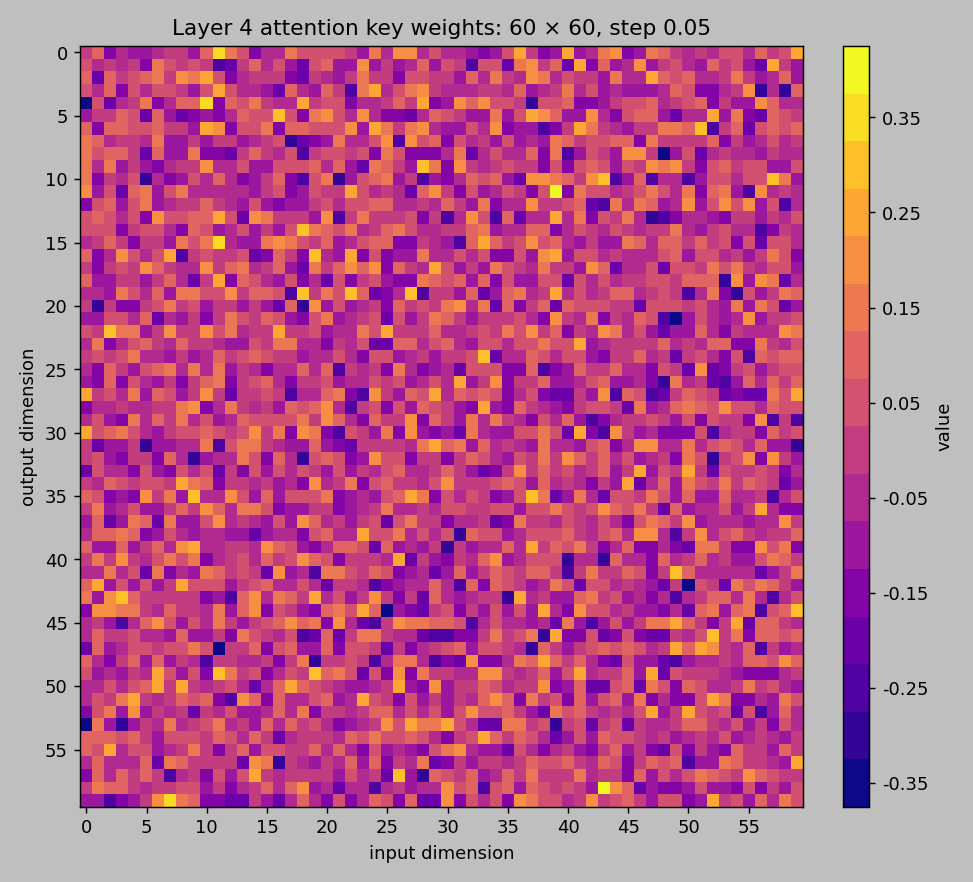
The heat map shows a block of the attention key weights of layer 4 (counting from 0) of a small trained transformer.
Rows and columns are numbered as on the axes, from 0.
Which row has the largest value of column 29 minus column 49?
21
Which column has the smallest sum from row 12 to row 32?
48
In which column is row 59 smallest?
2
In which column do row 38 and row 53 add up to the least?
0
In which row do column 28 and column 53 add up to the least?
19
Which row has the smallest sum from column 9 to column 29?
59
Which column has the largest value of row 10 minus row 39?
43
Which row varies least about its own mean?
54
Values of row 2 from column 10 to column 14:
0.25 0.05 -0.15 -0.05 0
